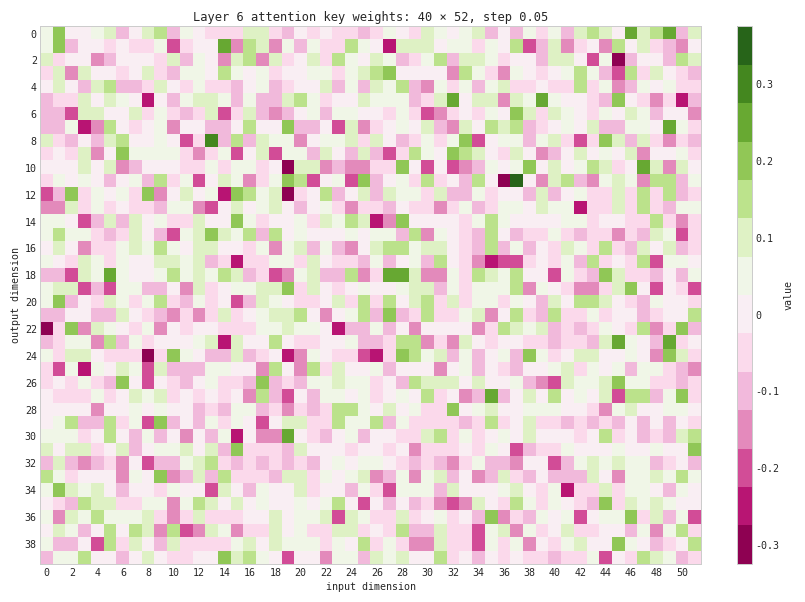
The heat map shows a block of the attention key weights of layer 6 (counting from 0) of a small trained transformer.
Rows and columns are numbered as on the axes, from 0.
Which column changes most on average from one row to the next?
19
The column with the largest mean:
28
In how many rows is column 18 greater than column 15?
13
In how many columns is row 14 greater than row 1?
24
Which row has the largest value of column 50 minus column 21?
27
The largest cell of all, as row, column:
11, 37
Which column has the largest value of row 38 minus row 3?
45
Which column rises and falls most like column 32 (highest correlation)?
6
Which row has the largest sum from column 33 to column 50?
0
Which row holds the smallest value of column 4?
38
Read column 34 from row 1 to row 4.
-0.05 0.1 0.05 -0.1
